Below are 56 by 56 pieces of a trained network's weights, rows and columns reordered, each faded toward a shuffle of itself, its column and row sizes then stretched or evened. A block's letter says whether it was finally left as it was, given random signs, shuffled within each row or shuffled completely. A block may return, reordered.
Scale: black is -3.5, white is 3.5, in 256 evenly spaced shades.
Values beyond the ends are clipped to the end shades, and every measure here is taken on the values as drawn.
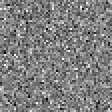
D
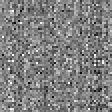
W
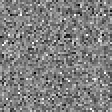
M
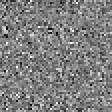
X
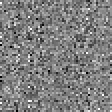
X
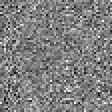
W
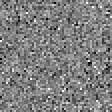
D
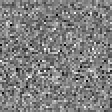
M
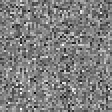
X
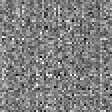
W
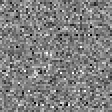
M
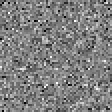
M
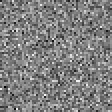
D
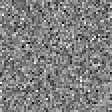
D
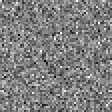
D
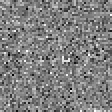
M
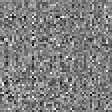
W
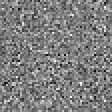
X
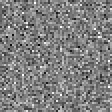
D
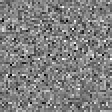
M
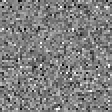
M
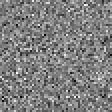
M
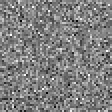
D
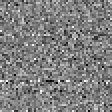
M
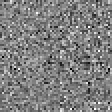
X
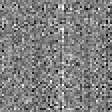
W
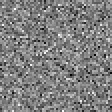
D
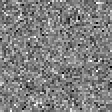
D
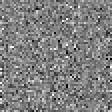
X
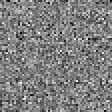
M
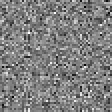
W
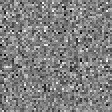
X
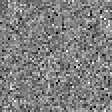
D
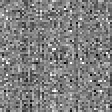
W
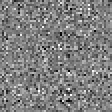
W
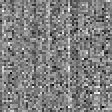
W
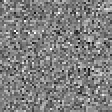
X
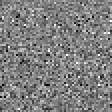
M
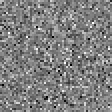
D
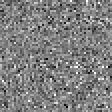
M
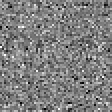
M
